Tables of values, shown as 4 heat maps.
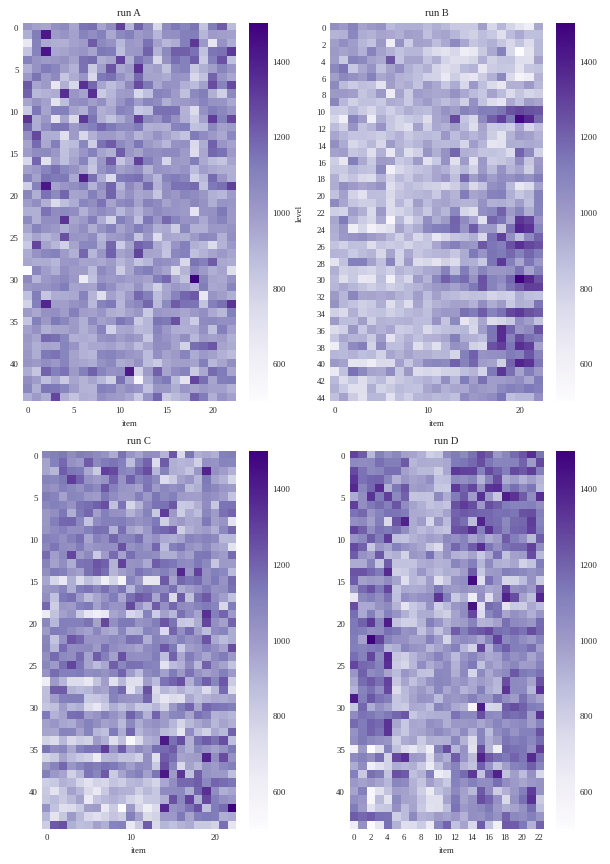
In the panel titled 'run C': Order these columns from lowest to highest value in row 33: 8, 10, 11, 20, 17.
11, 20, 17, 8, 10
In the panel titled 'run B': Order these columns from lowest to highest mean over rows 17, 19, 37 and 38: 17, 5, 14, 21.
14, 21, 5, 17
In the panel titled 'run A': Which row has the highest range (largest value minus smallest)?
30
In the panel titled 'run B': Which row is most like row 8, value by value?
2
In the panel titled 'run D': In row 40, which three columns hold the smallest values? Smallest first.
2, 9, 3
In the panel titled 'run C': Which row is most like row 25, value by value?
3
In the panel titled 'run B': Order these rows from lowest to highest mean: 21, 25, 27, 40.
21, 25, 27, 40
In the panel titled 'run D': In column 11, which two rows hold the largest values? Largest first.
35, 44
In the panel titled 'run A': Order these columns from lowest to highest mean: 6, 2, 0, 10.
0, 10, 6, 2
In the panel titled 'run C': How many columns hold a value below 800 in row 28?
4
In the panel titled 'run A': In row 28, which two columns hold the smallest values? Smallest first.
17, 12
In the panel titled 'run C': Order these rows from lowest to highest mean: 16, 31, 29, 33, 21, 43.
43, 29, 33, 21, 31, 16
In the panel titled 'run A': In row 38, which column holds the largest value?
20
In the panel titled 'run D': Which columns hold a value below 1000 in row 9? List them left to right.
7, 8, 9, 10, 11
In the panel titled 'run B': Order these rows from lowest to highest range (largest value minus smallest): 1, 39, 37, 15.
1, 39, 15, 37
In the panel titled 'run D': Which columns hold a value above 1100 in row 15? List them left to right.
0, 14, 16
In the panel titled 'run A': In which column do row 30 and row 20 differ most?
18
